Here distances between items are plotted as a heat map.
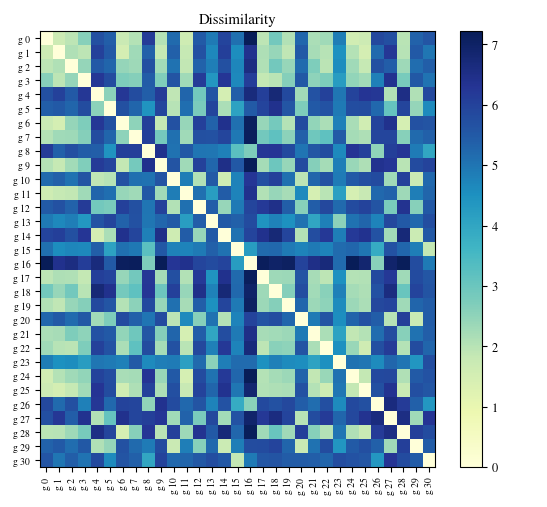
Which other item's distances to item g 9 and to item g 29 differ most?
g 14
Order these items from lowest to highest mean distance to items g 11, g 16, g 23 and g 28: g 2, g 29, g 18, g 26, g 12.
g 2, g 18, g 26, g 29, g 12
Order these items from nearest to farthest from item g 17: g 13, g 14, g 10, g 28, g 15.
g 28, g 13, g 15, g 10, g 14
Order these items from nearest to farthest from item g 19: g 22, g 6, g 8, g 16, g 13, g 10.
g 6, g 22, g 13, g 10, g 8, g 16
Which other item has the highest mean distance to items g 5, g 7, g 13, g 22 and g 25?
g 16
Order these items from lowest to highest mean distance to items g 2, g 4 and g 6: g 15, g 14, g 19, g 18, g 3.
g 19, g 3, g 18, g 14, g 15
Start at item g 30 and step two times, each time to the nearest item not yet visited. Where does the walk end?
g 8
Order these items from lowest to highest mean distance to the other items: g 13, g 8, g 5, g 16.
g 5, g 13, g 8, g 16
